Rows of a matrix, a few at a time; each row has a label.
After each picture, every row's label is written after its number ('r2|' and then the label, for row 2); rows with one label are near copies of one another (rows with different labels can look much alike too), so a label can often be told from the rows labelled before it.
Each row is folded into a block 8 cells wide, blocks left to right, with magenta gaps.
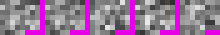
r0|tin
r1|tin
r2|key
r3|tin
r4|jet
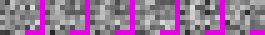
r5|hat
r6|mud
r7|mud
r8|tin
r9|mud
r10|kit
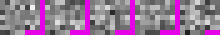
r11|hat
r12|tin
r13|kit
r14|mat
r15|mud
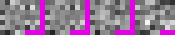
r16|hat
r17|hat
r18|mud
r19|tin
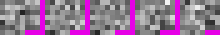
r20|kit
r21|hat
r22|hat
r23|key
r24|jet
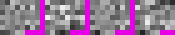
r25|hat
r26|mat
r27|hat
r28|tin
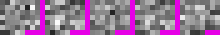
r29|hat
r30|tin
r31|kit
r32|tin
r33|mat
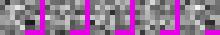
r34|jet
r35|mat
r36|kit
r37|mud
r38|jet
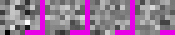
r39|mud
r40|mat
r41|hat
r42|jet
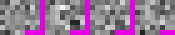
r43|hat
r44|jet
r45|key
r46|mud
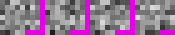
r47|hat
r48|mud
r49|tin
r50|mat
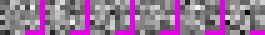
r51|hat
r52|mud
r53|kit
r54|mat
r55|jet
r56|kit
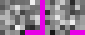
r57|key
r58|mud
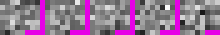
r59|tin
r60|key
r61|mat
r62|hat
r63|kit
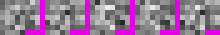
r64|key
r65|kit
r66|jet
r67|jet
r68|kit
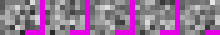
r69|key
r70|mud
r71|jet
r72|tin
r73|key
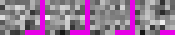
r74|mat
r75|mat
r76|hat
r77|mud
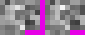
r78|jet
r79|jet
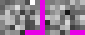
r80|key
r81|kit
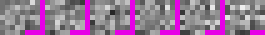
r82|key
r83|tin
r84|kit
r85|hat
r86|hat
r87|mat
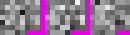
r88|kit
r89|key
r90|jet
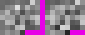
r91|key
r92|key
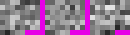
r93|tin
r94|hat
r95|mat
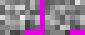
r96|mat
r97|key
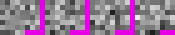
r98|hat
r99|mud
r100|kit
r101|mat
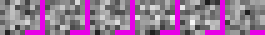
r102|mud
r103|key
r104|mud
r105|mat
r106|tin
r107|kit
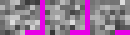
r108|tin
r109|mud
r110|key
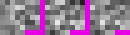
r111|jet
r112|tin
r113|tin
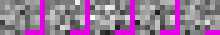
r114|kit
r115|key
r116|mat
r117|kit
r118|mud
